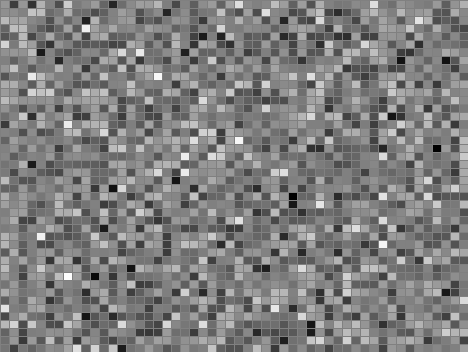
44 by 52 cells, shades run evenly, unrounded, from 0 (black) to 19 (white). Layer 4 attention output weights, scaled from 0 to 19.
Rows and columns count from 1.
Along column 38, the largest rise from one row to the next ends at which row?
33
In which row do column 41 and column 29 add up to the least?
24
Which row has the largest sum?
12
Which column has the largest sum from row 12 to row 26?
52
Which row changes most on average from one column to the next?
37
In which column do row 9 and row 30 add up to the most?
14
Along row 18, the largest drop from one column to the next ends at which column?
28
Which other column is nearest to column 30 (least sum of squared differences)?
15
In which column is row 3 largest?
47
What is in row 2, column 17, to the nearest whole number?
9
